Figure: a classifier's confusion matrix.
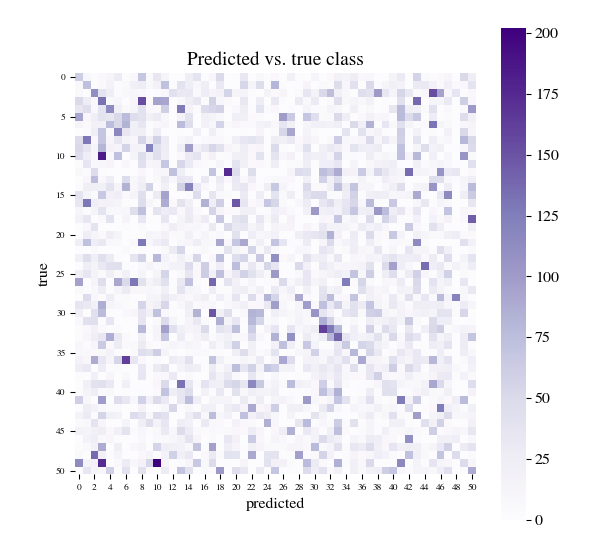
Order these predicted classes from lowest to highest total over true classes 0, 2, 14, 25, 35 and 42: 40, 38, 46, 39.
39, 40, 38, 46
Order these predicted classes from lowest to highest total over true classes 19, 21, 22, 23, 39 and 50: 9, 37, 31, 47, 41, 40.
9, 41, 37, 47, 40, 31
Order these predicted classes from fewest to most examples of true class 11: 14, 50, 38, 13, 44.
44, 38, 14, 50, 13
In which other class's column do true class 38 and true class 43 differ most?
21
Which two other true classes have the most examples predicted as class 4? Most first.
33, 6
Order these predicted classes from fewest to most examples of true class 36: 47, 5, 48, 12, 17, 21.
48, 21, 12, 47, 5, 17
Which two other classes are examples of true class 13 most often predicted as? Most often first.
2, 31
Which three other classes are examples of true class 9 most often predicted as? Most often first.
14, 3, 41
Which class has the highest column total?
3
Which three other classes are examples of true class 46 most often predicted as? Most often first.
42, 22, 31
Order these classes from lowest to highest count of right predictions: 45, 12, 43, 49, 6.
49, 45, 12, 6, 43
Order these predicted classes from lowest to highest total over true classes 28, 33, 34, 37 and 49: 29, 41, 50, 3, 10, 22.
50, 41, 22, 29, 10, 3
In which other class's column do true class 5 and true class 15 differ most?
47
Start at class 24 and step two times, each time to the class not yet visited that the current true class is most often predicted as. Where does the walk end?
29
